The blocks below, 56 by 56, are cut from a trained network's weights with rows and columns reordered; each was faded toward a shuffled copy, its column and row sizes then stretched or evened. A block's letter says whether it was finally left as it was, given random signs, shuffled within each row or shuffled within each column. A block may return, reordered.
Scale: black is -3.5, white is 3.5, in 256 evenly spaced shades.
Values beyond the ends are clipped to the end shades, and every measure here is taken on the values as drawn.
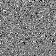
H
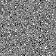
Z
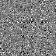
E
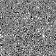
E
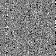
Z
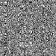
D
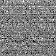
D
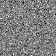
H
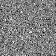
H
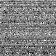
H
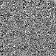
E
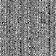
D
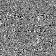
H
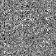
E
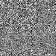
E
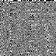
D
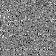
H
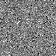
H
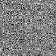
D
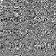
D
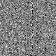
Z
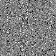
Z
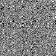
E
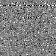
H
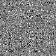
E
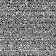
H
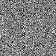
E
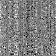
D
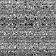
D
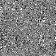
E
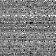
D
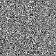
E
